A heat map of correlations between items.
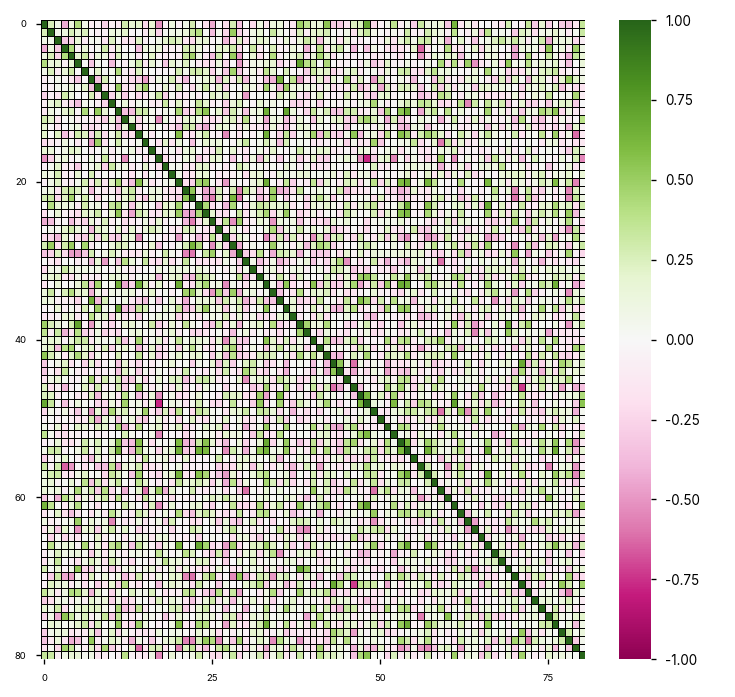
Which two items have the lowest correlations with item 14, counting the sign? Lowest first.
79, 27
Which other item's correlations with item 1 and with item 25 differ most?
28
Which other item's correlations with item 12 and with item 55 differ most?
48
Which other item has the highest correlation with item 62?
49
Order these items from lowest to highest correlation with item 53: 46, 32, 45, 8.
32, 8, 45, 46
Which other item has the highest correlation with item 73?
63
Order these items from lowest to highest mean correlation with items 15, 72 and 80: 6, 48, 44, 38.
44, 6, 48, 38
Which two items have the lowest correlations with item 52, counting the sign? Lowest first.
17, 67
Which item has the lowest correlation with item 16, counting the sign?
78
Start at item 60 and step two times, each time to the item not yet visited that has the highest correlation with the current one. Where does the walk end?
3
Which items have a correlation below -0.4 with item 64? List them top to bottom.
5, 38, 39, 63, 69
